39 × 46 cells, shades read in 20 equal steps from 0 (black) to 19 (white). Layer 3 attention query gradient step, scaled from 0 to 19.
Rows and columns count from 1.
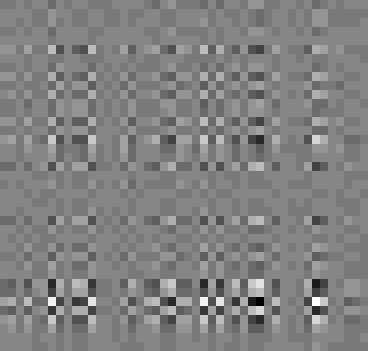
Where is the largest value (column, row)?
40, 34
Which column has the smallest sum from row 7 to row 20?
33
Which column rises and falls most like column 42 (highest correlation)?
18
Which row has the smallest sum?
32
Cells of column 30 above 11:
5
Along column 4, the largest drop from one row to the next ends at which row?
35
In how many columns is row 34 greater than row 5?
16
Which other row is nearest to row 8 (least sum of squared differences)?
13
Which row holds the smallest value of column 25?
17
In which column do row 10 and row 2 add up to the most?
8
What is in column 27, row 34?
6
